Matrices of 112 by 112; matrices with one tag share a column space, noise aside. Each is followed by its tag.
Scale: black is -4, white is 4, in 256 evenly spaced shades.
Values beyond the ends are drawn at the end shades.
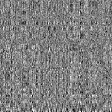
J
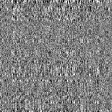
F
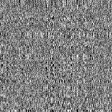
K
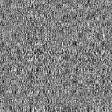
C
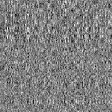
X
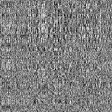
X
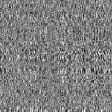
C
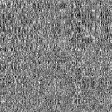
X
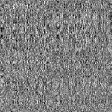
X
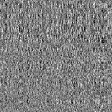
X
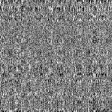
F
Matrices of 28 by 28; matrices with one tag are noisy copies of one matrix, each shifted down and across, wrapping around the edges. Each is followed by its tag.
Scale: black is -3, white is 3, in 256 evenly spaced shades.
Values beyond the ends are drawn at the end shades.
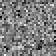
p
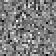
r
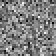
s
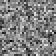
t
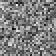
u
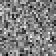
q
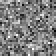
q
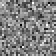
u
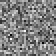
s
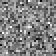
r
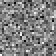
s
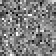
p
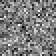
s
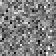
q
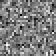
u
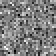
p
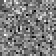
r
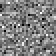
s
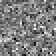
q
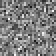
u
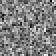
q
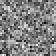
t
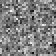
p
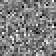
u
